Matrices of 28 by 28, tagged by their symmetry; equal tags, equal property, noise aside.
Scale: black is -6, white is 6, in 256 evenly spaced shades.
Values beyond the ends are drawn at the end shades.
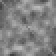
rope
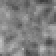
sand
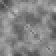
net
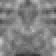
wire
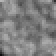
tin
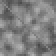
tin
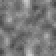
rope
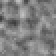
sand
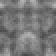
wire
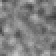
sand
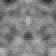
wire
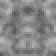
wire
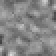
rope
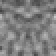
wire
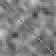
net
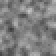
sand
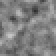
sand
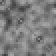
net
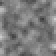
rope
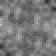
rope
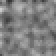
sand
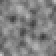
rope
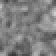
sand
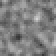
sand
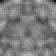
wire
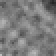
tin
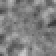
sand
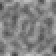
rope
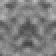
wire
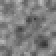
net
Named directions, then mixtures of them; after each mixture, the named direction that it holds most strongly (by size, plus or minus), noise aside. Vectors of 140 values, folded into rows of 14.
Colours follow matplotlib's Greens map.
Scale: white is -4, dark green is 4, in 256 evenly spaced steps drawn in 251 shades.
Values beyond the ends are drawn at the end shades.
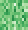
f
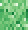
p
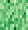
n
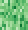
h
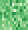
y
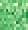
p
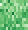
p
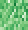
n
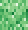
p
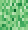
y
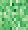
y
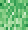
n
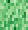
n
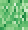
f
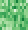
h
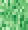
h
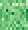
p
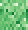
p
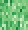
h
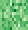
y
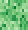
h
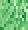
n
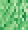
n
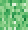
f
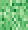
y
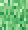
h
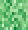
n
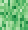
h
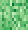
y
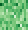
p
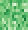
f
